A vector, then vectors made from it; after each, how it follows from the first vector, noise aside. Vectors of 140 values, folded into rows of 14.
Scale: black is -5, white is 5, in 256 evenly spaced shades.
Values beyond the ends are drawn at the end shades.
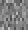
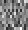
reversed, scaled up.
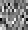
wrapped around, negated, scaled up.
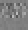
partly zeroed.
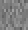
reversed, negated, shrunk.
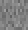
reversed, negated, shrunk.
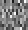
reversed, scaled up.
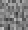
sign-scrambled.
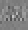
partly zeroed.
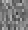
sign-scrambled.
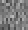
sign-scrambled.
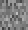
sign-scrambled.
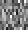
reversed, scaled up.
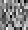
reversed, negated, scaled up.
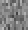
sign-scrambled.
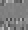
partly zeroed.
